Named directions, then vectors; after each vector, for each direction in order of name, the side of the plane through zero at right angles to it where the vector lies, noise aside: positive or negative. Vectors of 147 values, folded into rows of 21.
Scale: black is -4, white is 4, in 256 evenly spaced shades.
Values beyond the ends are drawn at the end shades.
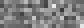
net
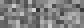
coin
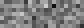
positive, negative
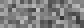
negative, negative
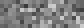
positive, positive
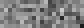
negative, negative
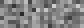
negative, positive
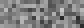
negative, negative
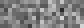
positive, positive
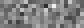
negative, positive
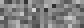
positive, negative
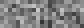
negative, negative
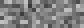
negative, positive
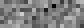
positive, negative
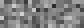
positive, negative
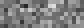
positive, positive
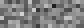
positive, negative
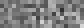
positive, positive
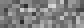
positive, positive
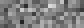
positive, positive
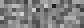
positive, negative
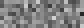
negative, positive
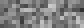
positive, positive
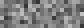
positive, negative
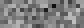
positive, negative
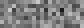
positive, positive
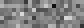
positive, negative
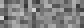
positive, negative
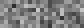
negative, negative
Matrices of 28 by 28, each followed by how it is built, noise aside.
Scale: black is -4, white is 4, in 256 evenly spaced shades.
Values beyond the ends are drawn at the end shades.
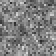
smooth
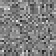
low rank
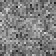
smooth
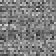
blocks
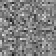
low rank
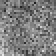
smooth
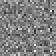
low rank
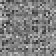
blocks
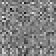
low rank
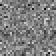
low rank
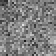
smooth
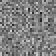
blocks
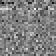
uneven rows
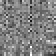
low rank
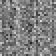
blocks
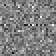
uneven rows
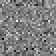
uneven rows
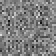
blocks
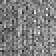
blocks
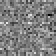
uneven rows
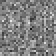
blocks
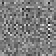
low rank
